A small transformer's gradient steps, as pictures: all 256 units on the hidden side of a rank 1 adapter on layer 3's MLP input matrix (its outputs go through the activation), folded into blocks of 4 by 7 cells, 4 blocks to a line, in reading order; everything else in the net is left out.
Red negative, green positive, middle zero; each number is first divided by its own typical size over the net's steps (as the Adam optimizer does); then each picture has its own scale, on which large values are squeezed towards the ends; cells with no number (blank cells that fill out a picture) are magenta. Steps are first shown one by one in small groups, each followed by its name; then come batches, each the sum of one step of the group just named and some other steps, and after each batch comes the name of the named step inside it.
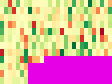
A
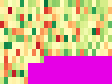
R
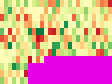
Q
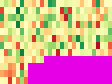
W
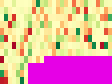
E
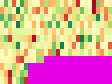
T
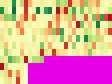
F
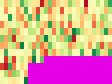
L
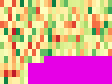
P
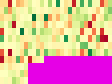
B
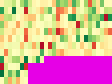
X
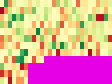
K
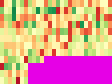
F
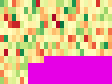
Q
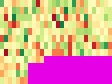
W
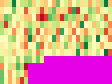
X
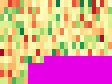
T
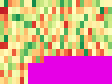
K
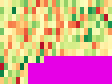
X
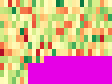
X
